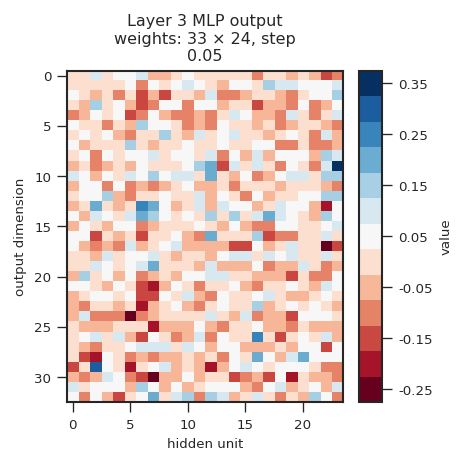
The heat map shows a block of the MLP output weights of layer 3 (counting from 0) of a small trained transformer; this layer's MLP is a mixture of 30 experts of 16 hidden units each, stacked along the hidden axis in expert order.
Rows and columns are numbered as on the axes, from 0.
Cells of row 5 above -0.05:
14
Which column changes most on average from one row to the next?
22
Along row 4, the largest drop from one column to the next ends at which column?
5
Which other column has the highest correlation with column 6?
7
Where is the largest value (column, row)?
23, 9
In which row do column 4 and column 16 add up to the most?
26
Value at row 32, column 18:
-0.1
